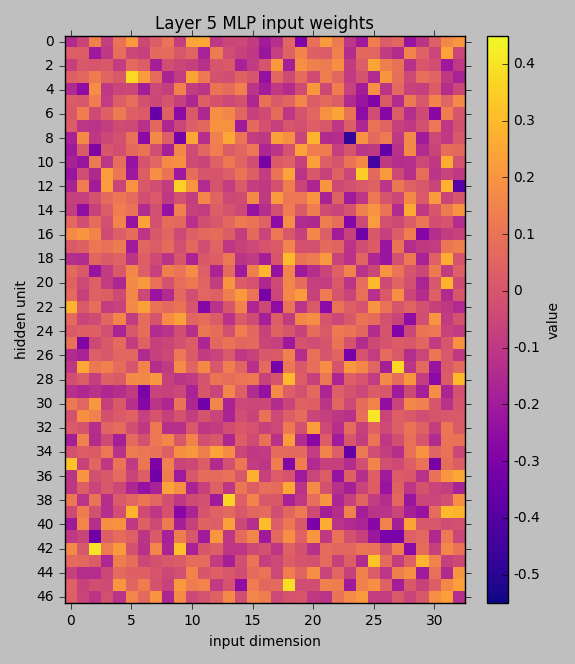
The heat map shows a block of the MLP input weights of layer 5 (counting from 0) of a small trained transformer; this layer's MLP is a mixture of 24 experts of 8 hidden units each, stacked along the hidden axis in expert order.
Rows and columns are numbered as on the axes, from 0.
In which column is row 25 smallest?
1
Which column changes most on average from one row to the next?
25
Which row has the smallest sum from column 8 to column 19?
30
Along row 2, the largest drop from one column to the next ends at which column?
18
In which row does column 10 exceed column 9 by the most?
8
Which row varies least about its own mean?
32
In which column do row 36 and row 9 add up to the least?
26
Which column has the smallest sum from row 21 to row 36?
16
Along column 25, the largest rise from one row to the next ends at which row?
11
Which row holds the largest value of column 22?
6
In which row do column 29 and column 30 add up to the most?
43
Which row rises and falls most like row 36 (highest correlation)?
39
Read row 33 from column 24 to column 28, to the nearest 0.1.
-0.1 0.1 -0.1 0 0.1
